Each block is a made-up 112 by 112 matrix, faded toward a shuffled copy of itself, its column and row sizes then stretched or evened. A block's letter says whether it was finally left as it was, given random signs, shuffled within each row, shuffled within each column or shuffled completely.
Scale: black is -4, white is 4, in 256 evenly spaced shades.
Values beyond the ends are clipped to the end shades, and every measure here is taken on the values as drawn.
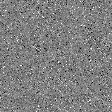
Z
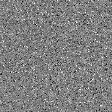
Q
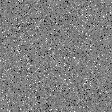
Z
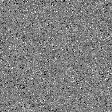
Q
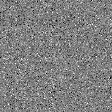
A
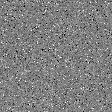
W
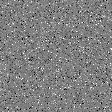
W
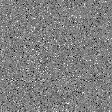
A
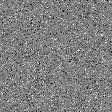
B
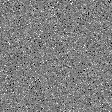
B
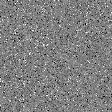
Z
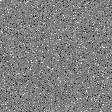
B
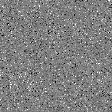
A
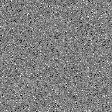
A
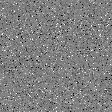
W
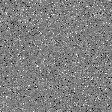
W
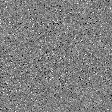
W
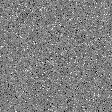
B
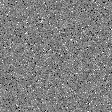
B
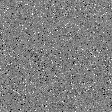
W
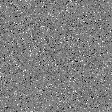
W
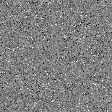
W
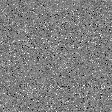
W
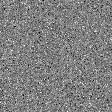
B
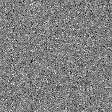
Z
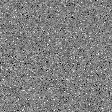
W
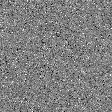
B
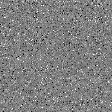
A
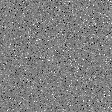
B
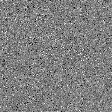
Q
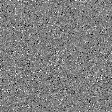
Q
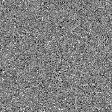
A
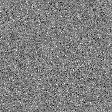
W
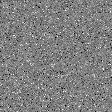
W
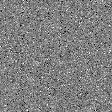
Z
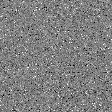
W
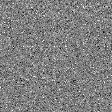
A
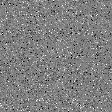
Q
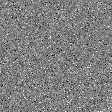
W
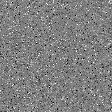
Z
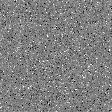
B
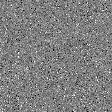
Z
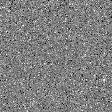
A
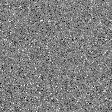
W
